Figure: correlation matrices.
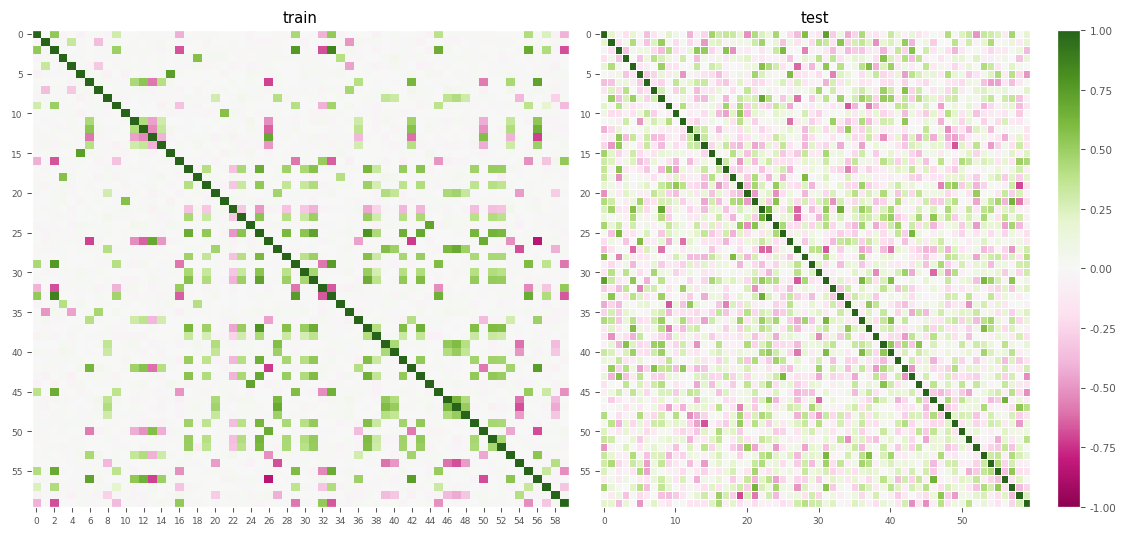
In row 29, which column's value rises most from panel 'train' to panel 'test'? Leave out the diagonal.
59
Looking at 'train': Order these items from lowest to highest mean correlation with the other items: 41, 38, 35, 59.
59, 35, 38, 41
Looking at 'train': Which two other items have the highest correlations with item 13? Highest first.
26, 50
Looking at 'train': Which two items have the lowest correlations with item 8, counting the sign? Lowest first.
54, 58
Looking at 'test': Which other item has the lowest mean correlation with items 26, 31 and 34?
9
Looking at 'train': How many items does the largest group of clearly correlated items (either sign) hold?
15
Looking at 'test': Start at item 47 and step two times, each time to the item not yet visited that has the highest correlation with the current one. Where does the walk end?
16
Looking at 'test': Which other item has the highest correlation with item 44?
39
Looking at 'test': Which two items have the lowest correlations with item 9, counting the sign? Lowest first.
34, 37
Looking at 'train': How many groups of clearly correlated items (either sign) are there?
9
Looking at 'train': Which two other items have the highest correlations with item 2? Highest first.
33, 29
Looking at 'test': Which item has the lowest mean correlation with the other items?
27
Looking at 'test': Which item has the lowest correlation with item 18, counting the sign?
2
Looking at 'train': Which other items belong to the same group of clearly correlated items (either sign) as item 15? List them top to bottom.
5
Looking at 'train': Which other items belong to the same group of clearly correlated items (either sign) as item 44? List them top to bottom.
24
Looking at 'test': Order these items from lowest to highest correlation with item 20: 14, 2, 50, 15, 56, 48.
15, 48, 2, 50, 14, 56
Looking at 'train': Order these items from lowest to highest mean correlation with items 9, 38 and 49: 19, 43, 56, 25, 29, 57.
56, 57, 29, 19, 43, 25
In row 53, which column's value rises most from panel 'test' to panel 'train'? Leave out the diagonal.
6
